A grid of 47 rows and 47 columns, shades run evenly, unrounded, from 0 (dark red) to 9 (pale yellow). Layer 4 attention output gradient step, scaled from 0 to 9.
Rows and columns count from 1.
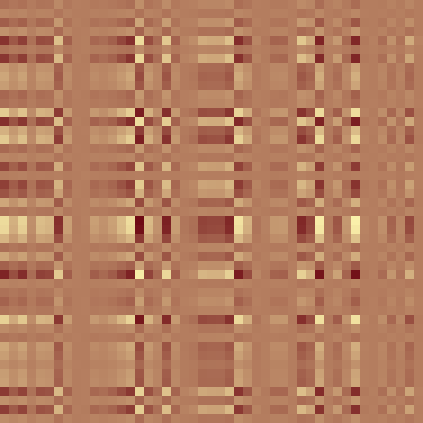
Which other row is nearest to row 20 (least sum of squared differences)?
32
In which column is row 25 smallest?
16
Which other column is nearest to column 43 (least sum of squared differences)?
12
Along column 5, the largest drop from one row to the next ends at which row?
14
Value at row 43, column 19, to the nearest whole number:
3
